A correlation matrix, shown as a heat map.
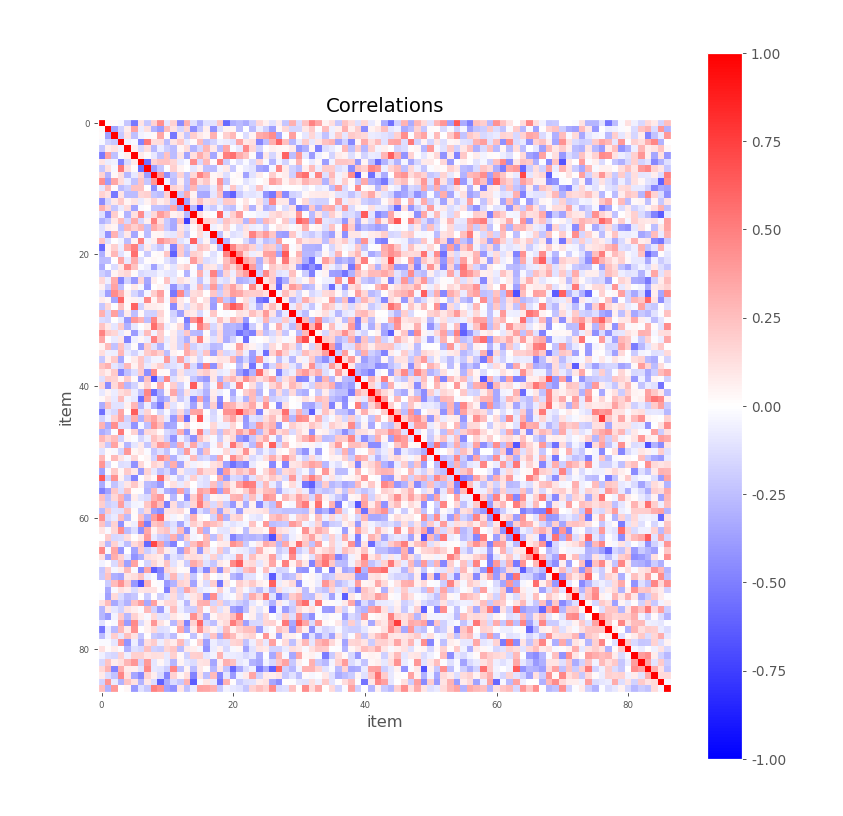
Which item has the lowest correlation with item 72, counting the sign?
37
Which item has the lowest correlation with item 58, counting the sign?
39
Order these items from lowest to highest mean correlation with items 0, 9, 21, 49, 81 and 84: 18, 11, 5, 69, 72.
69, 5, 11, 72, 18
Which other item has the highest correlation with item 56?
17
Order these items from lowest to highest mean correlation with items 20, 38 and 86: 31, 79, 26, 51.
51, 79, 31, 26
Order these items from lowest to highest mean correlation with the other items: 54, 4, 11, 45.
11, 4, 54, 45
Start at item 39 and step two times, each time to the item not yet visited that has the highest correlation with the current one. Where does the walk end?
59
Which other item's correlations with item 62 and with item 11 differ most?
26
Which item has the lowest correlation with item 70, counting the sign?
6
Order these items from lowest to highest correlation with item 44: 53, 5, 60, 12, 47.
60, 12, 53, 47, 5
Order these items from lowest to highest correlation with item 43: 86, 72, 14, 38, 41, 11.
14, 86, 11, 38, 41, 72
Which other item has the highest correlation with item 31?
33
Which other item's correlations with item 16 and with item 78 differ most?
68
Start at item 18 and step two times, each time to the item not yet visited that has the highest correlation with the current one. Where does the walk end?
40
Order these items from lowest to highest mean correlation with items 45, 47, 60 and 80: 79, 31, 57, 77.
77, 31, 79, 57
